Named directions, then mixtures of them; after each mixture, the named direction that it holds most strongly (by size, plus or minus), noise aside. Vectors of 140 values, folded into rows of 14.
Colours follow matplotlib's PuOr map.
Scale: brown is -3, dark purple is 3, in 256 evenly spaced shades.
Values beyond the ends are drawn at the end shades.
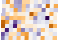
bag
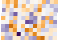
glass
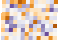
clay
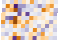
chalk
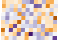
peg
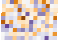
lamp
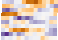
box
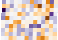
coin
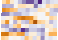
box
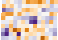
box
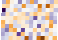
coin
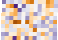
chalk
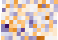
glass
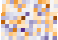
lamp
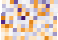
lamp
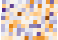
coin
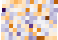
glass
